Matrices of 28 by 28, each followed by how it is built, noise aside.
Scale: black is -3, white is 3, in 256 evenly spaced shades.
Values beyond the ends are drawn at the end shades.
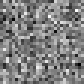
blocks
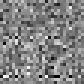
low rank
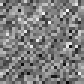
Hankel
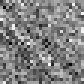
Toeplitz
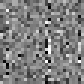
uneven columns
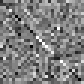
diagonal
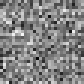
blocks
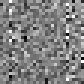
uneven columns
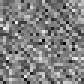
Toeplitz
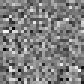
low rank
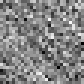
Toeplitz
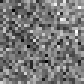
Toeplitz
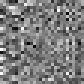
low rank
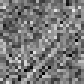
Hankel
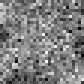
smooth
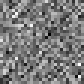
Hankel
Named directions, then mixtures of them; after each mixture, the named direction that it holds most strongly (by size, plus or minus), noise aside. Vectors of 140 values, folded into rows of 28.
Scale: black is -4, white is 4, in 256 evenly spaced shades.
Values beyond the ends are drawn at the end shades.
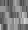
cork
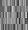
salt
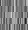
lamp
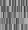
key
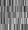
key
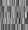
salt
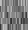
cork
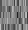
salt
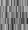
key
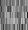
salt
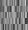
salt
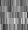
cork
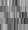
cork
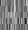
lamp
